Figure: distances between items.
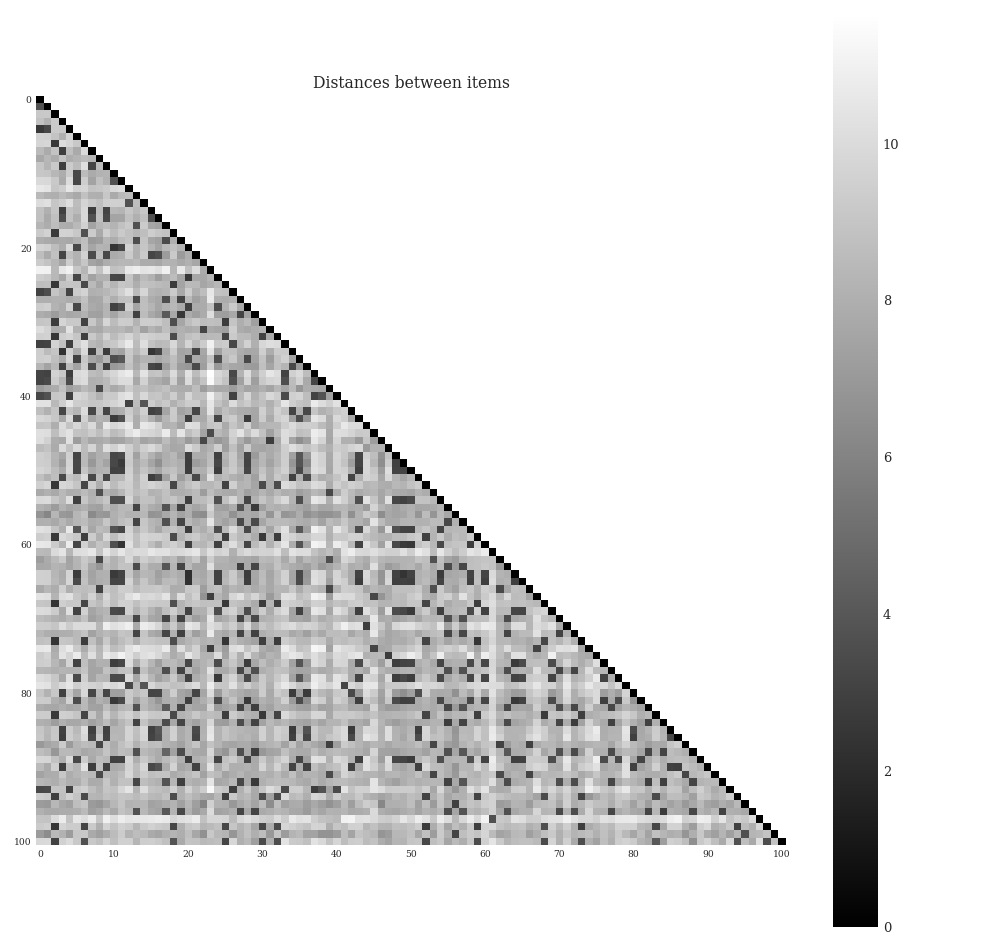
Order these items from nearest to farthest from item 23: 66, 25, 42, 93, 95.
25, 66, 95, 42, 93
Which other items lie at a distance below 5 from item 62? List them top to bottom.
8, 39, 53, 66, 87, 91
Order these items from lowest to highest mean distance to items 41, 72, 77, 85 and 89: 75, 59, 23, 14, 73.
14, 73, 59, 75, 23
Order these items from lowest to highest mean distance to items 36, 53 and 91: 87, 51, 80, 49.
87, 80, 51, 49
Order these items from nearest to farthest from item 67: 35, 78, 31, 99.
31, 99, 35, 78
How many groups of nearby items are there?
13
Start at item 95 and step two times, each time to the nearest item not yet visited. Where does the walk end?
99
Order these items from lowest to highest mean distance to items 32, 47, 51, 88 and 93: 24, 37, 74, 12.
37, 24, 74, 12
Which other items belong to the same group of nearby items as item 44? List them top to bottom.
71
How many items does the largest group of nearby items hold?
21
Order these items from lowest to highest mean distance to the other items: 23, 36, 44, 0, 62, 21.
36, 21, 62, 0, 44, 23
